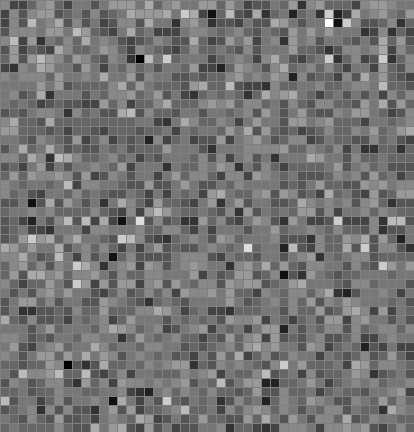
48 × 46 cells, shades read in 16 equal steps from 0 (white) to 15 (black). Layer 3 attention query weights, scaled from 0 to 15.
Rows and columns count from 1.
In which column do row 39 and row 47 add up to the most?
41
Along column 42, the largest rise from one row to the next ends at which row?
17
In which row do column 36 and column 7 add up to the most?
2
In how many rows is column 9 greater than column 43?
23
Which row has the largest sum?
16
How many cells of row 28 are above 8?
20
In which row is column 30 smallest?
42
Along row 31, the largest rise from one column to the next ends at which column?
32
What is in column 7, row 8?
8
